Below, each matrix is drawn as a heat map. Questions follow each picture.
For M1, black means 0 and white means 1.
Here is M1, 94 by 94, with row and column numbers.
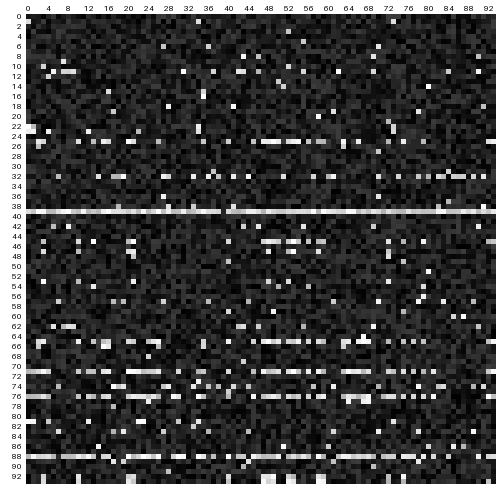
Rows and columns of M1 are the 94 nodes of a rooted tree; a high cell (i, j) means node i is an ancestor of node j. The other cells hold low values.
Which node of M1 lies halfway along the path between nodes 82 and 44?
57
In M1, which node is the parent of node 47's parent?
93
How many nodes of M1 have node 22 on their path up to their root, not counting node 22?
4
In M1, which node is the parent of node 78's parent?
89
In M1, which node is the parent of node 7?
9
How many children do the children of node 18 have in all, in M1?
1
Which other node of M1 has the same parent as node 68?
64
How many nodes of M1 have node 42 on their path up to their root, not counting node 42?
7
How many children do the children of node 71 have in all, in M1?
4
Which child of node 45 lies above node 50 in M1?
54
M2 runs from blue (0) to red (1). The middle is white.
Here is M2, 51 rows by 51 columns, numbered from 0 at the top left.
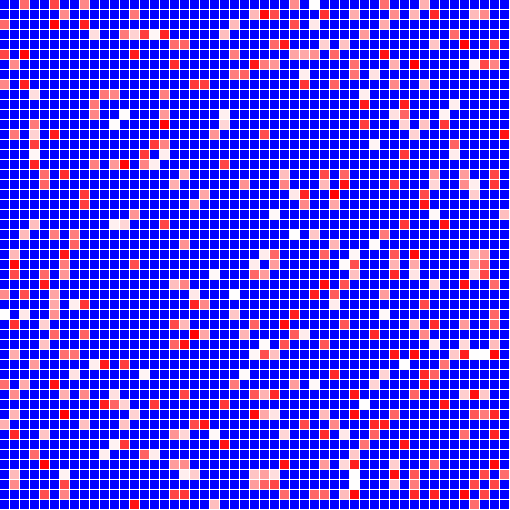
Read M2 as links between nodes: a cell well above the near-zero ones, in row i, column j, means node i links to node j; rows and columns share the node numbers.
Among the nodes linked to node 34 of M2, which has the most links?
node 49
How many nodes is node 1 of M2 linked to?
12
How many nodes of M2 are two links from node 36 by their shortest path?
8
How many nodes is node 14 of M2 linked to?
5
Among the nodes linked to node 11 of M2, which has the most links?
node 39
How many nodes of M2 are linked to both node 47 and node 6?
8
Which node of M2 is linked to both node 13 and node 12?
node 3
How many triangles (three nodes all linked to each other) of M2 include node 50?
1
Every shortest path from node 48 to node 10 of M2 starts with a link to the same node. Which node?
node 35
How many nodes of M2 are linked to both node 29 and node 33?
2
